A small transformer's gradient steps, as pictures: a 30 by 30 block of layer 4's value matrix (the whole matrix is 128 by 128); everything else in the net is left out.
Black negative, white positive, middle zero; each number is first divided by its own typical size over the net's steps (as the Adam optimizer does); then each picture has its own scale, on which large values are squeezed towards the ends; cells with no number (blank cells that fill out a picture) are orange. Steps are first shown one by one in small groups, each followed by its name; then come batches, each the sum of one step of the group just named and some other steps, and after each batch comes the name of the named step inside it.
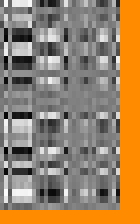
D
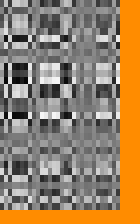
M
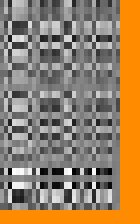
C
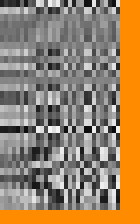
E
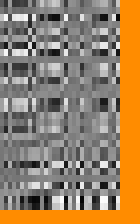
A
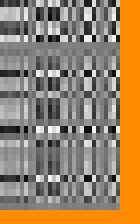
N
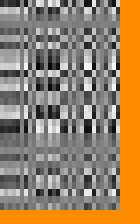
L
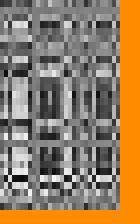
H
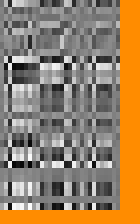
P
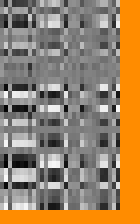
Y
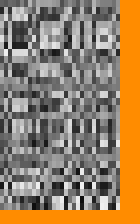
A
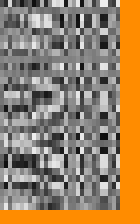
Y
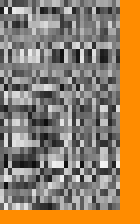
Y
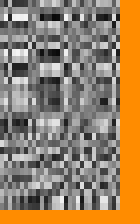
A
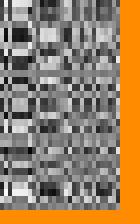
D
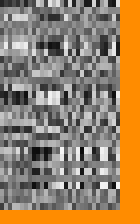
E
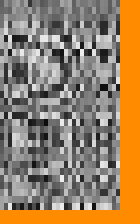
M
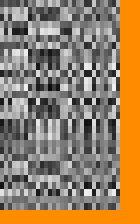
L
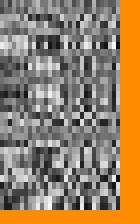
C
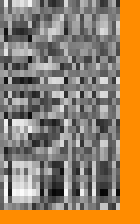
D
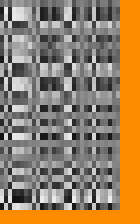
C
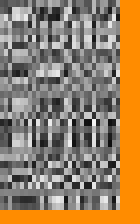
A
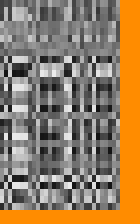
H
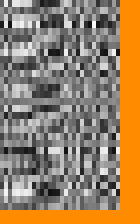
D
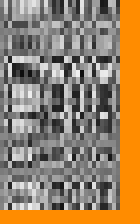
P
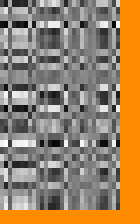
Y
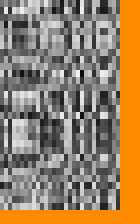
Y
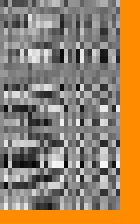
Y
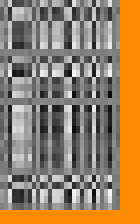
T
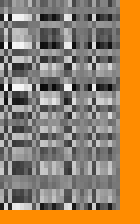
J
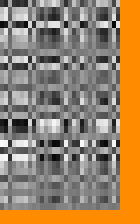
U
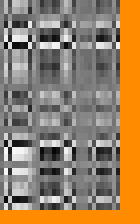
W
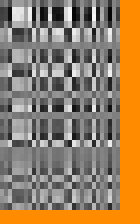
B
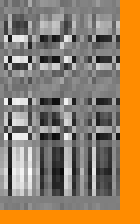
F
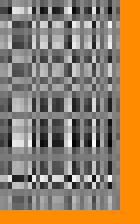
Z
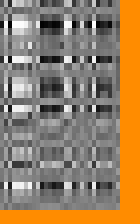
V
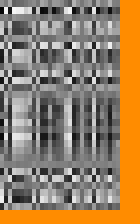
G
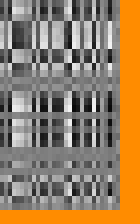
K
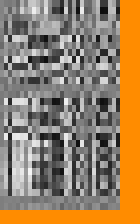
F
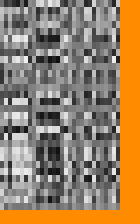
F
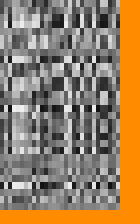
V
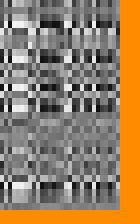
V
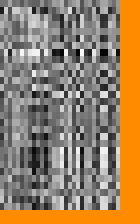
G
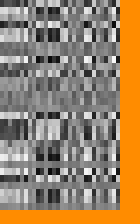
U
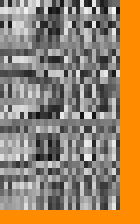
V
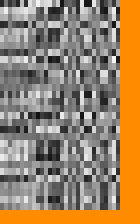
U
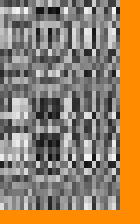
K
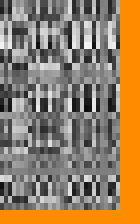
K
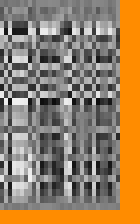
F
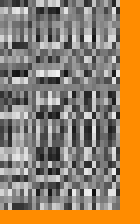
T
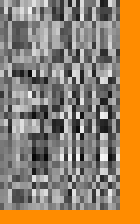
T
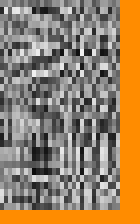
G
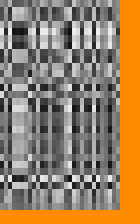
T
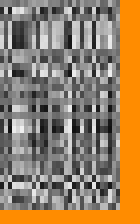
T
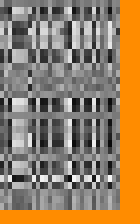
Z
